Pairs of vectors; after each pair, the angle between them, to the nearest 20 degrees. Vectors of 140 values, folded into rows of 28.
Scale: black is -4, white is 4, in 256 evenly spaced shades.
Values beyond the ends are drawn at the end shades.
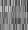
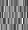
80 degrees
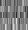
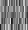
80 degrees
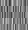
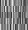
40 degrees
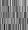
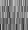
80 degrees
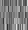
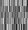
160 degrees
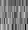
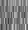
160 degrees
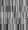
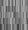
40 degrees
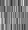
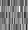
100 degrees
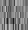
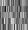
120 degrees
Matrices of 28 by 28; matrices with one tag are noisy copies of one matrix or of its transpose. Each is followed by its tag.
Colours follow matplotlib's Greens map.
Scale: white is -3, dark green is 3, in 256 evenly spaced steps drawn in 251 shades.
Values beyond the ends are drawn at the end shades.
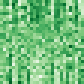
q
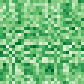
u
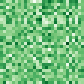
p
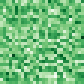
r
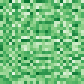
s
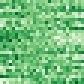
q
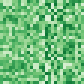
u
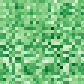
u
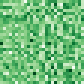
u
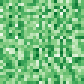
r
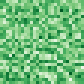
r
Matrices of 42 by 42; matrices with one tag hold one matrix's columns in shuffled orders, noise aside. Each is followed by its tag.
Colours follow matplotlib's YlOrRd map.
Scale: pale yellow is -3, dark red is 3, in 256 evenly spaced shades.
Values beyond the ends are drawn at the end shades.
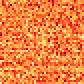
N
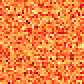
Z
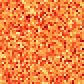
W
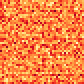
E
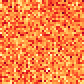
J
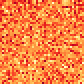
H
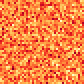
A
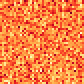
J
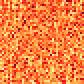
J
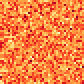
W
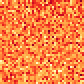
H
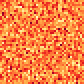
A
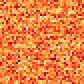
Z
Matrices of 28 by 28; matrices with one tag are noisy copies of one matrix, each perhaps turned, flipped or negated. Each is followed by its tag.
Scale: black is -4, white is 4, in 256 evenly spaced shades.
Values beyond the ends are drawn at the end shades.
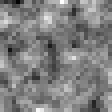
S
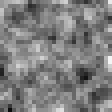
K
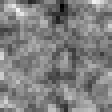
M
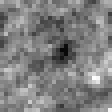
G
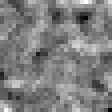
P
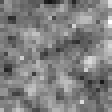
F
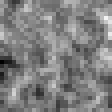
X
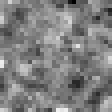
K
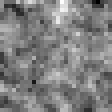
M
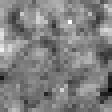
X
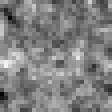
M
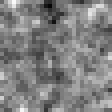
M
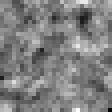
P
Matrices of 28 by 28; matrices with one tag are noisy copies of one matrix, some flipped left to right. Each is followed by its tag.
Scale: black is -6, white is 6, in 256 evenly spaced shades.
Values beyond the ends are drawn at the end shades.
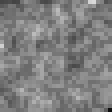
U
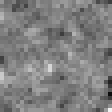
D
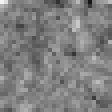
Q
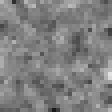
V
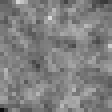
U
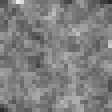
U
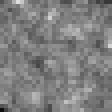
U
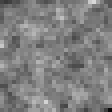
U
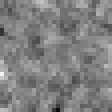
V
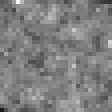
U
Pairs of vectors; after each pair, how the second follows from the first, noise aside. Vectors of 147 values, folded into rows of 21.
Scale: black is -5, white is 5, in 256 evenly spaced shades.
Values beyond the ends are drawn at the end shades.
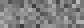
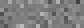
negated, partly zeroed.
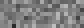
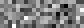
negated, scaled up.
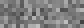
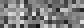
negated, scaled up.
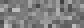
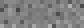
negated, partly zeroed.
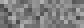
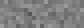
wrapped around, shrunk.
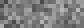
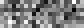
wrapped around, scaled up.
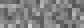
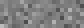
wrapped around, partly zeroed.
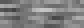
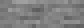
wrapped around, shrunk.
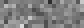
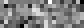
negated, scaled up.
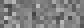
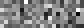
wrapped around, scaled up.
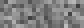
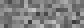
wrapped around.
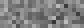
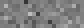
wrapped around, partly zeroed.
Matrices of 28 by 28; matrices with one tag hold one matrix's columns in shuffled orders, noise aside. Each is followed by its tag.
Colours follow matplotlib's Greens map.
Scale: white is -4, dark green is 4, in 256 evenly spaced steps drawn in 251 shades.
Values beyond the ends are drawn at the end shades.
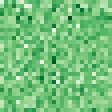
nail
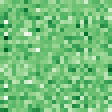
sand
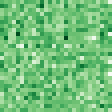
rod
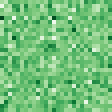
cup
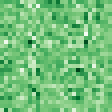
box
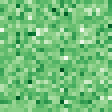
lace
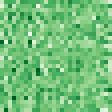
box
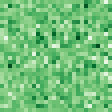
rod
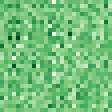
rod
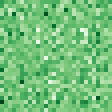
lace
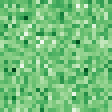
box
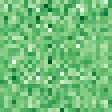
nail
